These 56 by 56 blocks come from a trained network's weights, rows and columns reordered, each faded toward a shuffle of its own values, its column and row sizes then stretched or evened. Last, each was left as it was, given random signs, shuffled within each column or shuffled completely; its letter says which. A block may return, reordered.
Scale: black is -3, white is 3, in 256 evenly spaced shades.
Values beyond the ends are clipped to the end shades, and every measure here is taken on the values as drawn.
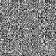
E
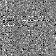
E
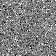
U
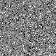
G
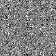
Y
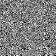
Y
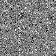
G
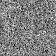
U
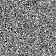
U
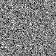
G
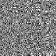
E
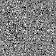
Y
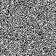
U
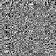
E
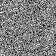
U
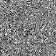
Y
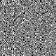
E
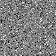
G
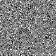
G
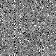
G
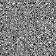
Y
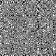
E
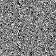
G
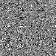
Y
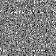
Y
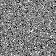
U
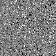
G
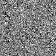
G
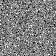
U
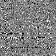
Y
